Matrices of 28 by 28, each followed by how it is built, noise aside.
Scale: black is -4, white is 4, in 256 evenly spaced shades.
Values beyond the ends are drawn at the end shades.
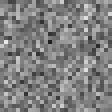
repeating rows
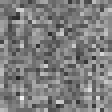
blocks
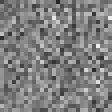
repeating columns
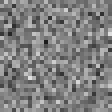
repeating rows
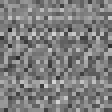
repeating columns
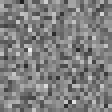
noise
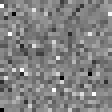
sparse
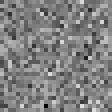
noise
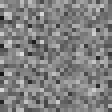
repeating rows
